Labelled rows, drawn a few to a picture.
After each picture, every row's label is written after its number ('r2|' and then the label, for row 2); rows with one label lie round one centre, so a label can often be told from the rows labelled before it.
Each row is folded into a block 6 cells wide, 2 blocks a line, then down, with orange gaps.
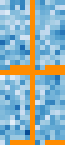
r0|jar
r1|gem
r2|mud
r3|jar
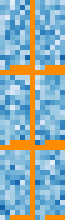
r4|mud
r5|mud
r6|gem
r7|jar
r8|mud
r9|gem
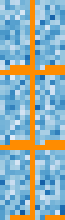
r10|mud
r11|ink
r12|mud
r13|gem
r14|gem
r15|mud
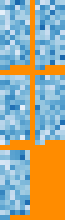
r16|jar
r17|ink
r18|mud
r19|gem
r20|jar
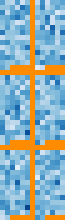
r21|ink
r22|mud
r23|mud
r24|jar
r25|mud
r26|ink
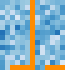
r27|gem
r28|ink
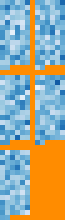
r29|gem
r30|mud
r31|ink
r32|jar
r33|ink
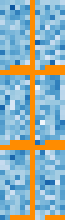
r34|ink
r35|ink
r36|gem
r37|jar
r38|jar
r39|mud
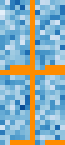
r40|jar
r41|ink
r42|gem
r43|gem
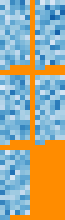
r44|jar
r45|ink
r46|jar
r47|ink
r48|ink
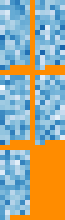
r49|jar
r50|gem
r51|jar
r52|ink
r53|gem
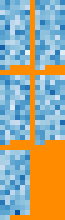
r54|gem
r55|gem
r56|gem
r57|ink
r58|ink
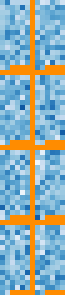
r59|mud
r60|ink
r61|ink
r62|mud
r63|mud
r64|jar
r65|gem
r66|jar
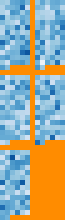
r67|jar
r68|gem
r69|ink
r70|ink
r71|ink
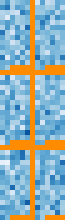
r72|gem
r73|mud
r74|mud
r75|jar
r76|jar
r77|gem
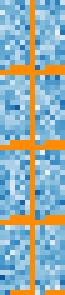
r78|jar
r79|jar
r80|mud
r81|jar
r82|gem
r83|jar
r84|ink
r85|mud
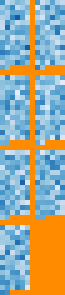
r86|ink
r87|ink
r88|mud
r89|gem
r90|ink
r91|ink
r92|ink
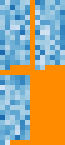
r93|ink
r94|gem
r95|jar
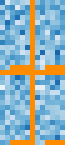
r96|ink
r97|gem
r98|jar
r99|jar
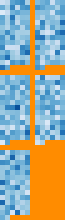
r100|jar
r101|gem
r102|mud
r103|mud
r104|ink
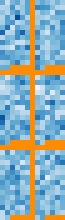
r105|ink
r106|gem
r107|jar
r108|jar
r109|mud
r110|ink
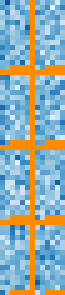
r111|gem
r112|ink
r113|gem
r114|ink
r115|gem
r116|gem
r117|jar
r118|mud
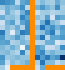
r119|gem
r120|mud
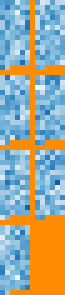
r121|gem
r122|ink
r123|mud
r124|jar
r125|mud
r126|ink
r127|jar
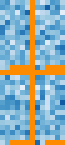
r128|gem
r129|jar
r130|mud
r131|gem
